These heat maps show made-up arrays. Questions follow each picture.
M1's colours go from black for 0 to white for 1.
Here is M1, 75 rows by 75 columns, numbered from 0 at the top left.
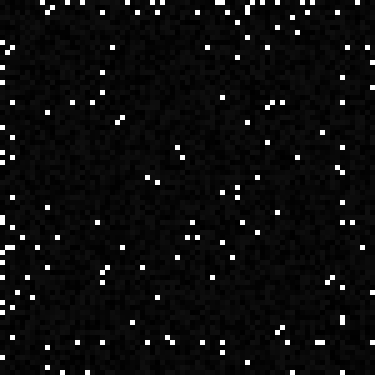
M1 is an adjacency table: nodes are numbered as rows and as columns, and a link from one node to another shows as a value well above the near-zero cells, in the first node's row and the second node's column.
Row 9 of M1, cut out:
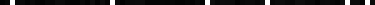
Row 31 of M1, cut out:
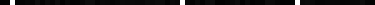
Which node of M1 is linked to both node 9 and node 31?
node 2
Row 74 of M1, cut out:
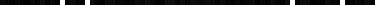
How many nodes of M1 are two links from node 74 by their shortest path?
10
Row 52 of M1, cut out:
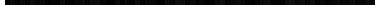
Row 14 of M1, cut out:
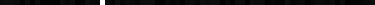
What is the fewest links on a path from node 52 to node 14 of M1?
5
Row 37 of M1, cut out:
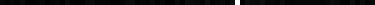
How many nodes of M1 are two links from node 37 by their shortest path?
3
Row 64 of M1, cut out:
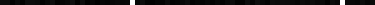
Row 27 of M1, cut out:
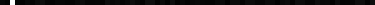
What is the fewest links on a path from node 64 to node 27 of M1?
4
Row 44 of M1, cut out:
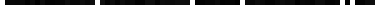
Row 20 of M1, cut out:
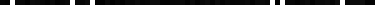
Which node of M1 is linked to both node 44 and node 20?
node 68
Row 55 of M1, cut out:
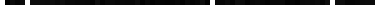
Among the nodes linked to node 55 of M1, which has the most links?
node 0
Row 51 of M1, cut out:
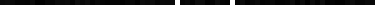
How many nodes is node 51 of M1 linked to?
2
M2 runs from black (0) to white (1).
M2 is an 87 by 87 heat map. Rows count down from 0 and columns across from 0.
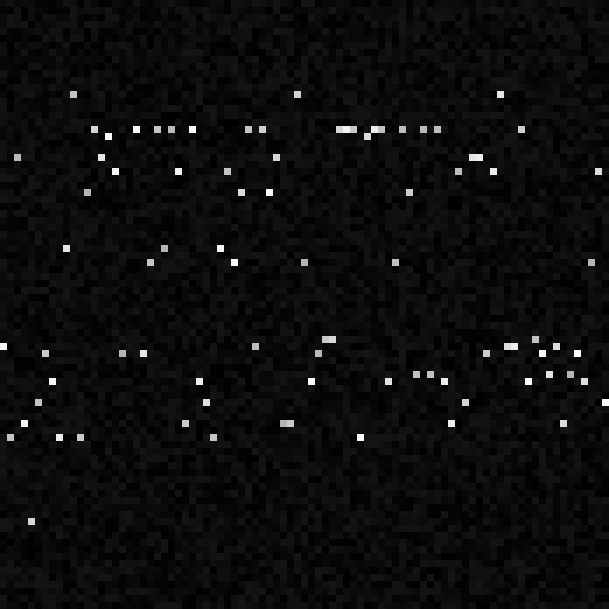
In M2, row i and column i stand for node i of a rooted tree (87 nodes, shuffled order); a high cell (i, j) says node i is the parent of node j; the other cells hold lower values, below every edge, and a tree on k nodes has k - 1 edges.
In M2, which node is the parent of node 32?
24
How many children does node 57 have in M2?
4
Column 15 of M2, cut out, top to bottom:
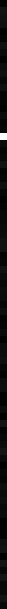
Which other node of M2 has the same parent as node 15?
52
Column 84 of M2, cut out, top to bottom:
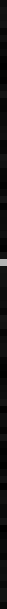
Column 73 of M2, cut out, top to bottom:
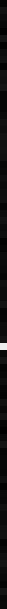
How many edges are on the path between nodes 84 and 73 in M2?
4
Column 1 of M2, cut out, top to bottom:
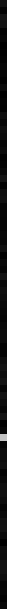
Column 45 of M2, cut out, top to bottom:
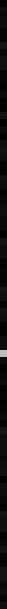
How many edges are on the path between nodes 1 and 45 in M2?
4
